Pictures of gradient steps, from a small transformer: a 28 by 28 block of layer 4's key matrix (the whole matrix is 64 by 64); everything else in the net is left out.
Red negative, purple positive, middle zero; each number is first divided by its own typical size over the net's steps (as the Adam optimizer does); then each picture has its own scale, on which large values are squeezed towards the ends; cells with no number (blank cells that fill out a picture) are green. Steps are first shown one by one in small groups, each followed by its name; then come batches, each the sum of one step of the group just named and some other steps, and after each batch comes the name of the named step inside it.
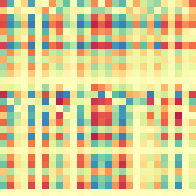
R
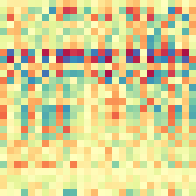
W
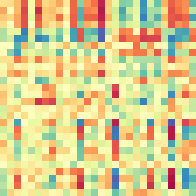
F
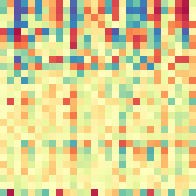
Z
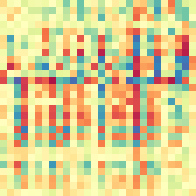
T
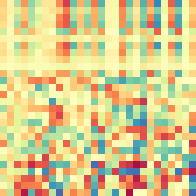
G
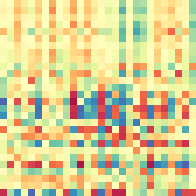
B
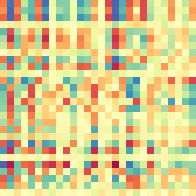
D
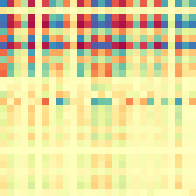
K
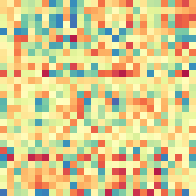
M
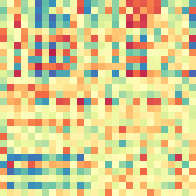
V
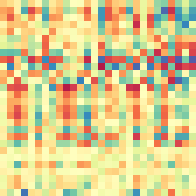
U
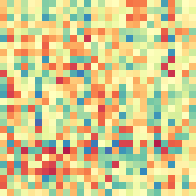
D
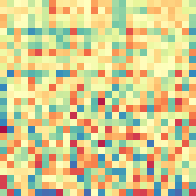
B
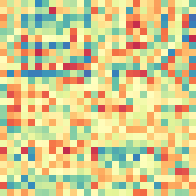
V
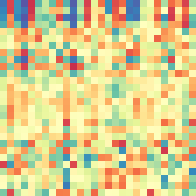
Z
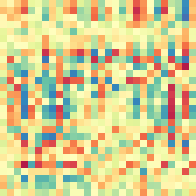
W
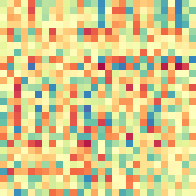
U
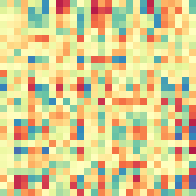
G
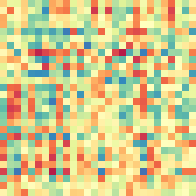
G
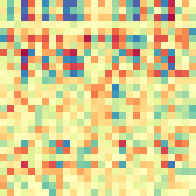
D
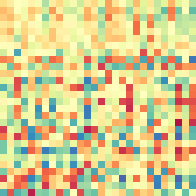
U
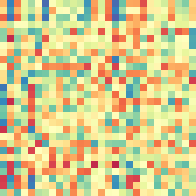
D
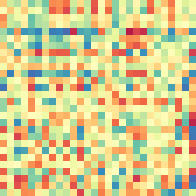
G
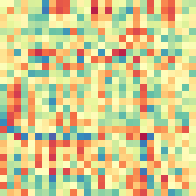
G
